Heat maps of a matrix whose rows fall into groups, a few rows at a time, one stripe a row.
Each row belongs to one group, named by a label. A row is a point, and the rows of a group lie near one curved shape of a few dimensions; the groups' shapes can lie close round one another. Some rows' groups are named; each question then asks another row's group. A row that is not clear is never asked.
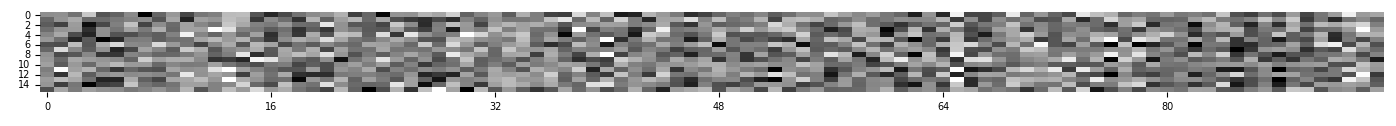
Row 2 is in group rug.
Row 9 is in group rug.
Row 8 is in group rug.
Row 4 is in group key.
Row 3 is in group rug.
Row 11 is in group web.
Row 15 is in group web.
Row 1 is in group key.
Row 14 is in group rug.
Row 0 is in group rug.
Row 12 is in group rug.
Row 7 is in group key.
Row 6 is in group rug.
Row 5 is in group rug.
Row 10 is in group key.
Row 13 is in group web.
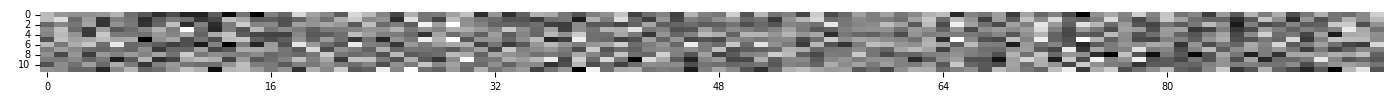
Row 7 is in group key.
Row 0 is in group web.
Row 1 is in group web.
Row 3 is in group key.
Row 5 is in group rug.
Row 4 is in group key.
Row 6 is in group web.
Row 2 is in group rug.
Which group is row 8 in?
rug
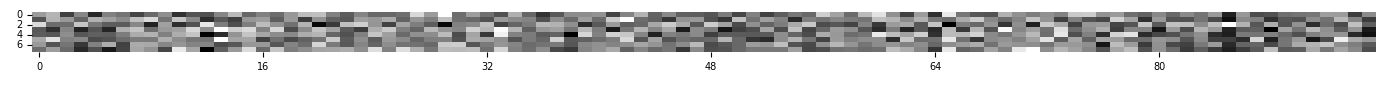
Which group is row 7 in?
key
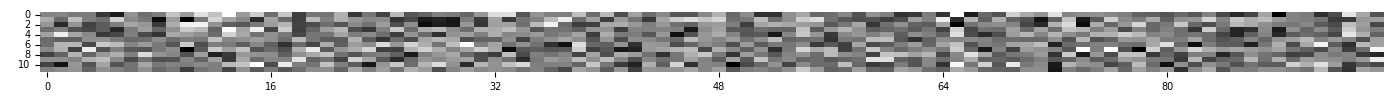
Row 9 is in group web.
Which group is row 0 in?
web
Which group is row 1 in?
key
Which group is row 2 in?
rug
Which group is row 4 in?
web
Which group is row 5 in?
web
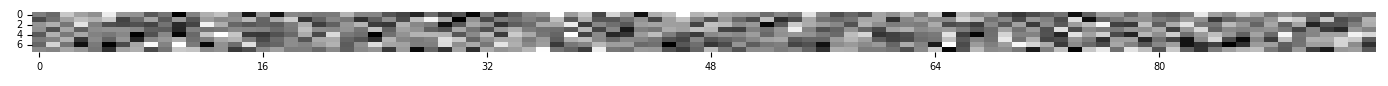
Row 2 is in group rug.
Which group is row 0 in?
key
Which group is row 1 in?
web
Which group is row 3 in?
key
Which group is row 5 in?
rug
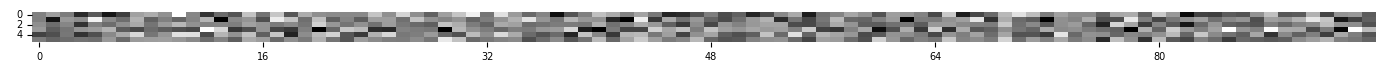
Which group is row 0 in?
key
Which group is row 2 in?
rug
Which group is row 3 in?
rug
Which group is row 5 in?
rug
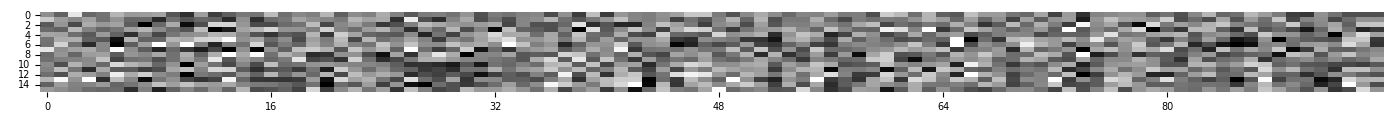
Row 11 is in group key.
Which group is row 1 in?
web
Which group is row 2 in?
rug
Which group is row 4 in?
key
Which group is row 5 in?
web
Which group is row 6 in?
key
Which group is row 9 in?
web
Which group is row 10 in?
key
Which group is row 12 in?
key
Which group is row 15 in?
key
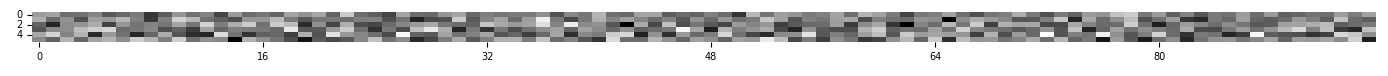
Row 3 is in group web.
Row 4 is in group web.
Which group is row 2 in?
web
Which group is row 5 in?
rug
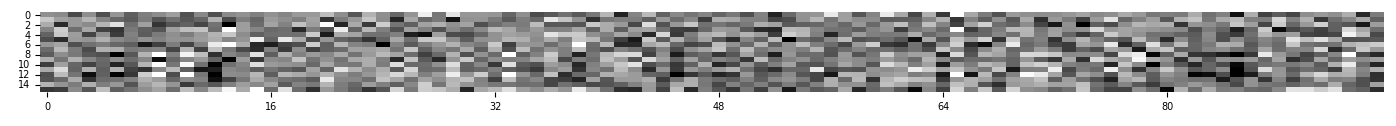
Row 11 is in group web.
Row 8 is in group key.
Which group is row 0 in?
rug
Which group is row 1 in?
rug
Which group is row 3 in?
web
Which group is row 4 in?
key
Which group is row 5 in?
web
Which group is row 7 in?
key
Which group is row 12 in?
key
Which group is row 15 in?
web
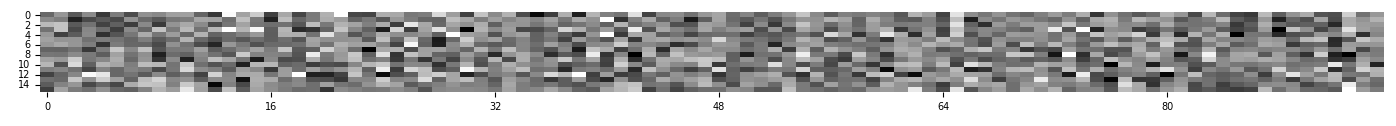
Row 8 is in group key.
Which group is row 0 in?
web
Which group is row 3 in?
web
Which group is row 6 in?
web
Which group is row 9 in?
key
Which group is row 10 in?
rug
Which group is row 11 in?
key
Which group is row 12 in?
web
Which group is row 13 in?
rug
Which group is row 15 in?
key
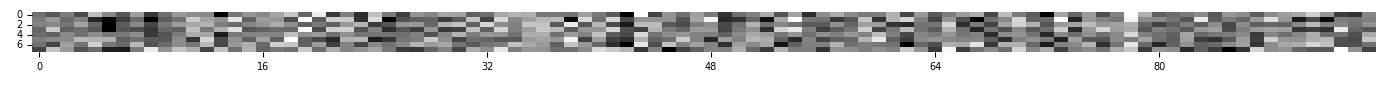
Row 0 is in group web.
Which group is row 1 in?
key
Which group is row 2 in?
web
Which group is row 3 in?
key
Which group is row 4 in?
web
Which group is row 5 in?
web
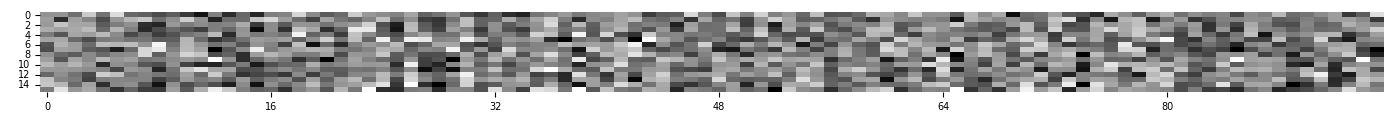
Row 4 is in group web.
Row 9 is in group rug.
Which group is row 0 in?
web
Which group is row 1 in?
rug
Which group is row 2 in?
web
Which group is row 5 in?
key
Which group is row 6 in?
key
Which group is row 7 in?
key
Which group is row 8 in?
rug
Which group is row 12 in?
key
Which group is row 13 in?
key
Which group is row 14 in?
web
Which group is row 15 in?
web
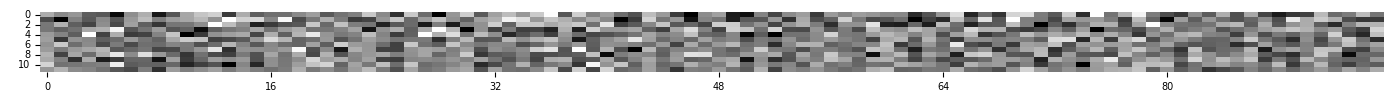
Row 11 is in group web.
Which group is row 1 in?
web
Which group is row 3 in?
web
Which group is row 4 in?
rug
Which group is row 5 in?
rug
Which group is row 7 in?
web
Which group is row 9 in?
rug
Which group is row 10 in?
web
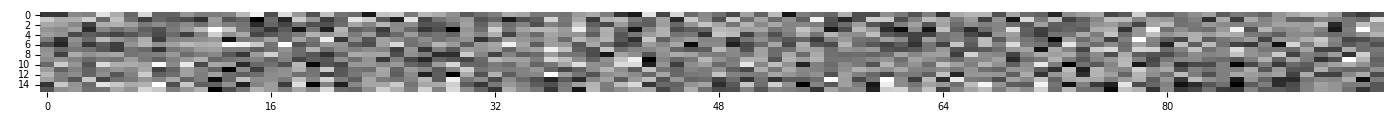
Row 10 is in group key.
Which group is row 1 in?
web
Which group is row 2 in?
key
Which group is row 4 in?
rug
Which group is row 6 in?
web
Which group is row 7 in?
rug
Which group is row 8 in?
rug
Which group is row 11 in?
web
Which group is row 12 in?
rug
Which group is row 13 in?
rug
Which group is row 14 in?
key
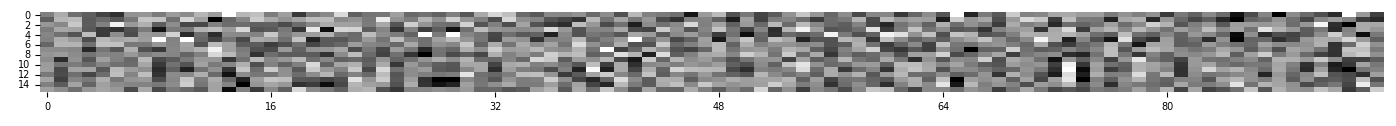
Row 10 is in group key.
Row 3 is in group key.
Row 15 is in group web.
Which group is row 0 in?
web
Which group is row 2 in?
key
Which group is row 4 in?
rug
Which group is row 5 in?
key
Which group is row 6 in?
key
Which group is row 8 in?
key
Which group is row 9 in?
web
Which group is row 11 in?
key
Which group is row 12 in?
web
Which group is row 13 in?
rug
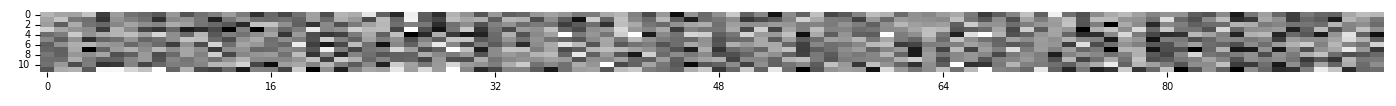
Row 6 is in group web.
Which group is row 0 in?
web
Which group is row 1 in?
web
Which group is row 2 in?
rug
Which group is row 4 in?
key
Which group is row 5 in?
rug
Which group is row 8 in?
web
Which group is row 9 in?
key
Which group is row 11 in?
key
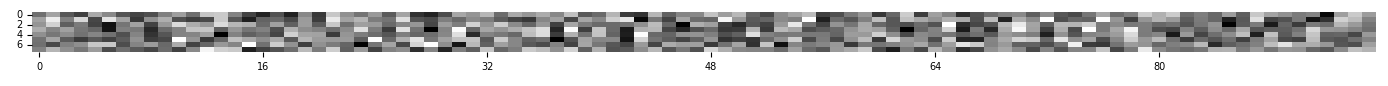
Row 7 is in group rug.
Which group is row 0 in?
key
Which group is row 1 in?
web
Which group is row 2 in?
web
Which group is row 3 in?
web
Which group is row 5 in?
key
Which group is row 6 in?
web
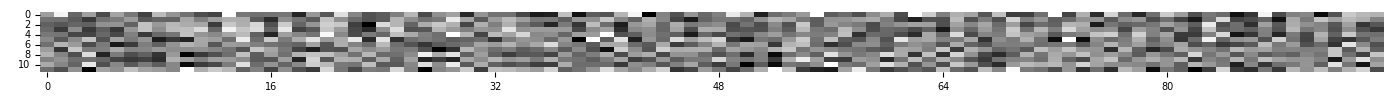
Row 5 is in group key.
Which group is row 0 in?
web
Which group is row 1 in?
rug
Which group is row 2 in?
web
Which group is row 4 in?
rug
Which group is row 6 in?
key
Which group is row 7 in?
rug
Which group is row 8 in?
rug
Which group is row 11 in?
rug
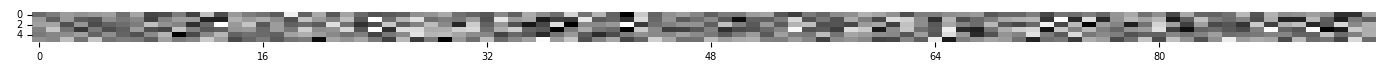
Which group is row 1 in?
key
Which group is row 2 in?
web
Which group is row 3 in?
key
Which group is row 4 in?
rug
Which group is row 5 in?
rug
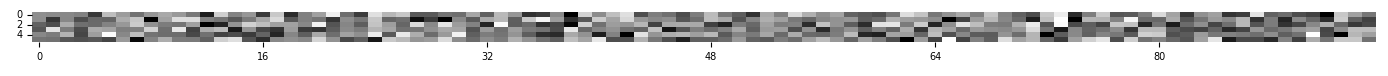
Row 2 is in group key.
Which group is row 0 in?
web
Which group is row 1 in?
rug
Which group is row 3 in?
key
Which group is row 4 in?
key
